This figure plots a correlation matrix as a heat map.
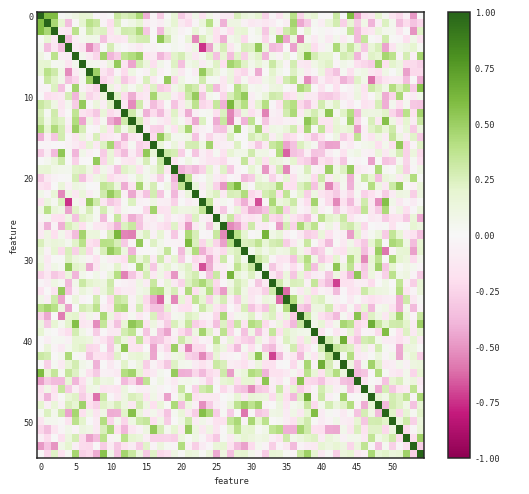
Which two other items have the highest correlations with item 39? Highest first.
49, 23
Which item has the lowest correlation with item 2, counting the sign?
53
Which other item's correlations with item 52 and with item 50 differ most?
12
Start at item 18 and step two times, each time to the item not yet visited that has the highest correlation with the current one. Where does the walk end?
7
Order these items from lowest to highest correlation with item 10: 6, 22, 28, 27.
6, 27, 28, 22
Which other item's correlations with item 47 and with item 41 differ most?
21
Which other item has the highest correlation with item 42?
31
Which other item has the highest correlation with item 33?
23
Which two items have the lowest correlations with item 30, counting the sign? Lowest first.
46, 24
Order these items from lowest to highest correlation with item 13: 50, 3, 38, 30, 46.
46, 50, 3, 30, 38
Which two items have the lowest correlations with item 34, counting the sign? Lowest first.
35, 26
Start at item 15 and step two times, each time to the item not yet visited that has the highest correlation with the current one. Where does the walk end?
3
